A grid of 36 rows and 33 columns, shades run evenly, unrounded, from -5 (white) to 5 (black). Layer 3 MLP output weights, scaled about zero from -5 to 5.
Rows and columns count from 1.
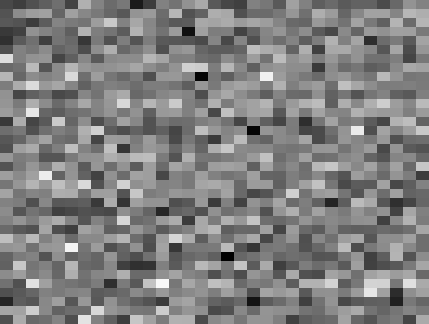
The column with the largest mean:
1
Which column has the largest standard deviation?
3
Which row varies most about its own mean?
32
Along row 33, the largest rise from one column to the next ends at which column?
31
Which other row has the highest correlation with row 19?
5
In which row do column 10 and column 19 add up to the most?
23
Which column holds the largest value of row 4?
15
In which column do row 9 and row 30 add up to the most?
12
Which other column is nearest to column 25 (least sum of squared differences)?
17
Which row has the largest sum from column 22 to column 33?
34
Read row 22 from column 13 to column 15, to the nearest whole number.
0 -1 -1
